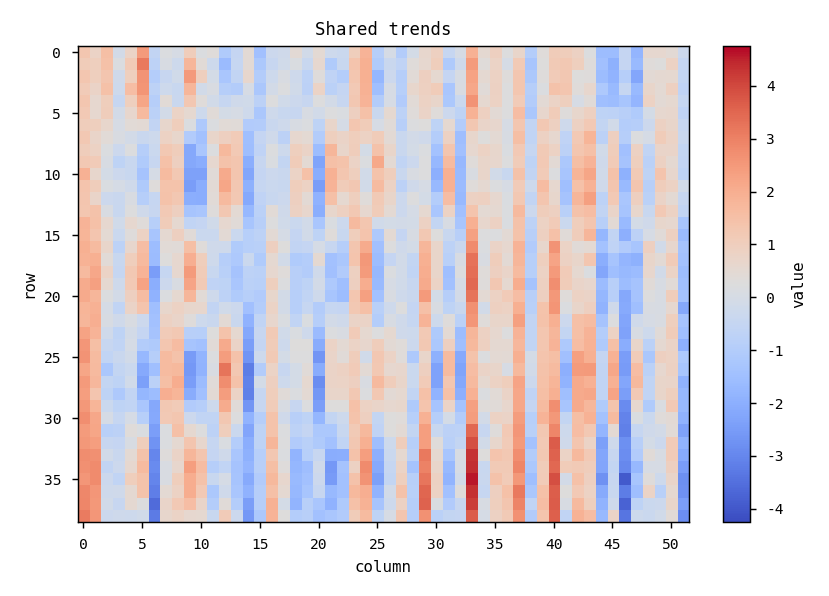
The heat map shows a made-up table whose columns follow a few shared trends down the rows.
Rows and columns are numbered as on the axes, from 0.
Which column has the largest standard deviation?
9
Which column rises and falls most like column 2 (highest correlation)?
14
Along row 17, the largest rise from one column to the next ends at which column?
33
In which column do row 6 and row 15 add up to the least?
46
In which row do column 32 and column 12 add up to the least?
1
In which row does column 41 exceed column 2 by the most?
34
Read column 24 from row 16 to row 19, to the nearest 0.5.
2 2.5 2.5 2
